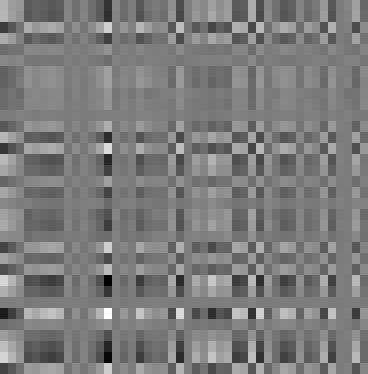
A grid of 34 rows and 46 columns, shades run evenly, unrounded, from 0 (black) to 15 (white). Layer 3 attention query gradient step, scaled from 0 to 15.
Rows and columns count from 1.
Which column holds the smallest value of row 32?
14
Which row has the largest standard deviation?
29
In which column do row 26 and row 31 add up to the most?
1
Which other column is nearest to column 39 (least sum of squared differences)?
19
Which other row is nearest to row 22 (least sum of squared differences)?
6
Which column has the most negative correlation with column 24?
17
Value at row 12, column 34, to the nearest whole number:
7
